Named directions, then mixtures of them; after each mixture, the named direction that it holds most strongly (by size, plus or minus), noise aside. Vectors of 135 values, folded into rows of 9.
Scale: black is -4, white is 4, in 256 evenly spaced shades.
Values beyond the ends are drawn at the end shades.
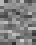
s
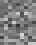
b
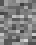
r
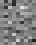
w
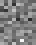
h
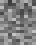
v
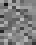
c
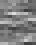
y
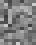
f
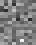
h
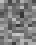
v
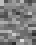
s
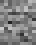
y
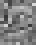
f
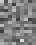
h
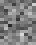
b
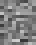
r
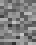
b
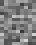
r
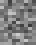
v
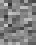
f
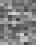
y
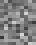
b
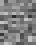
r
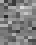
w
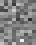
h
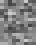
v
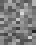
v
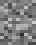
b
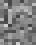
f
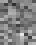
b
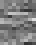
y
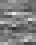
y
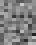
r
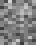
v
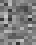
f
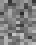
v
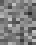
b
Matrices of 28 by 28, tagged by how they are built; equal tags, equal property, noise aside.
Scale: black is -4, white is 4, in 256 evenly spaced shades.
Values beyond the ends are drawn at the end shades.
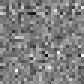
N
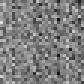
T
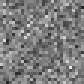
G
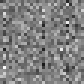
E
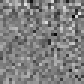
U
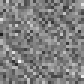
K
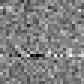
N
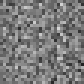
T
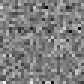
N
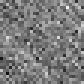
K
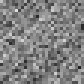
G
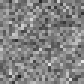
G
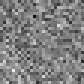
K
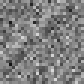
G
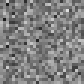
T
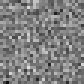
T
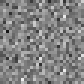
T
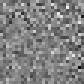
U
